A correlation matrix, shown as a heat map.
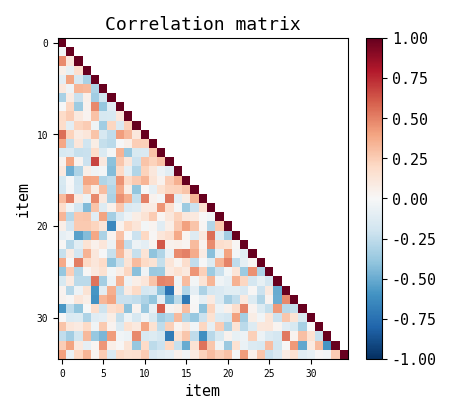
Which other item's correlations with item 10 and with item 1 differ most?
14
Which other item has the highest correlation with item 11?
0
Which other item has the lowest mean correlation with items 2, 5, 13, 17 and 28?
32
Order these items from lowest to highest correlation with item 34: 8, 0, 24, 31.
31, 8, 24, 0
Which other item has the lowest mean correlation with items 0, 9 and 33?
29
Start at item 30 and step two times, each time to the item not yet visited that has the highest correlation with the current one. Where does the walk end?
18
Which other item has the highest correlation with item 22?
12
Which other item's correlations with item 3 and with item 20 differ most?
6
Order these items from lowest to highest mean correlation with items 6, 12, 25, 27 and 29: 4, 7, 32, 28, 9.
4, 9, 7, 28, 32
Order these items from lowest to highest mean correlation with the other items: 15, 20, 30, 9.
30, 9, 20, 15
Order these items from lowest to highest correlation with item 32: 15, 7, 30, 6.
7, 30, 15, 6
